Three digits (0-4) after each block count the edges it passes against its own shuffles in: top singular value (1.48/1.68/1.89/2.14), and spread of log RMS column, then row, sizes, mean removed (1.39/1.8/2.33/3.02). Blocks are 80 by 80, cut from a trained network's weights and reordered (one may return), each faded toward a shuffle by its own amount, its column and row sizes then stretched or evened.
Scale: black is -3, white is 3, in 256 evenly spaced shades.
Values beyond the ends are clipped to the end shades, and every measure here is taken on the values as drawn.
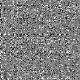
3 3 2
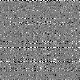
4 2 4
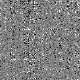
0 3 2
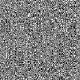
2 3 0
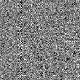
3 2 0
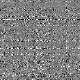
2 2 4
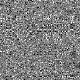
3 1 2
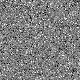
0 0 0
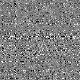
1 1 4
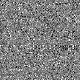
1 0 2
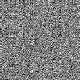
2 1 0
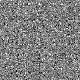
0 0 1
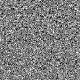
1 0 2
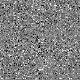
0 1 2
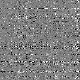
1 2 4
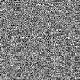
3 0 1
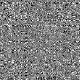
2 1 3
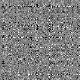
2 3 3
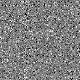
0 1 2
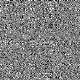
2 1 3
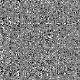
0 3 2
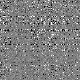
1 3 4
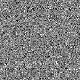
1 1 2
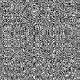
3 2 0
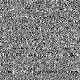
1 0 3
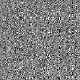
2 3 1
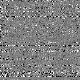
1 2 4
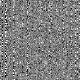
2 4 0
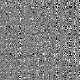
1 4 2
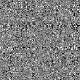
1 2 2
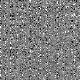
1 4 1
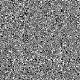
1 1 2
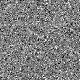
2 0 0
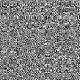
4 1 2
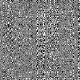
4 4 1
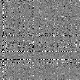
1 3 3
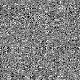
3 0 2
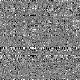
4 2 3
